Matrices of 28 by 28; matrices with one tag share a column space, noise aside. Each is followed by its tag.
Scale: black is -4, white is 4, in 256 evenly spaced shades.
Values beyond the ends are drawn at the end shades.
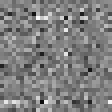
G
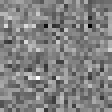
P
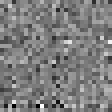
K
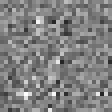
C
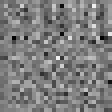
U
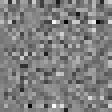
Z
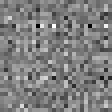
P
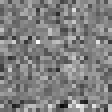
K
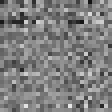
Z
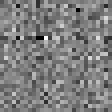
U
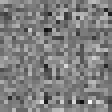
G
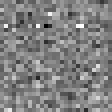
P
